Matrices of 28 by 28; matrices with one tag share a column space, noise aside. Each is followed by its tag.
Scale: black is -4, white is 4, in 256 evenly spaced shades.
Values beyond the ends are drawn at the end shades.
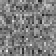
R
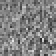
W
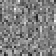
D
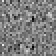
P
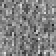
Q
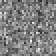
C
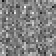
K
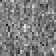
Q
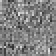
P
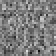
R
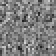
P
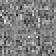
R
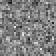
C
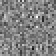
P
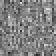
D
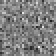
P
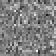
R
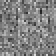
D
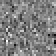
W
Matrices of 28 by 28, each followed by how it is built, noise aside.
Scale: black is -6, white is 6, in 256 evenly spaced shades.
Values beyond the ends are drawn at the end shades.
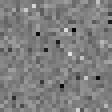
sparse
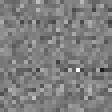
uneven rows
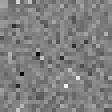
sparse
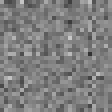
low rank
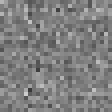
low rank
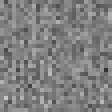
blocks
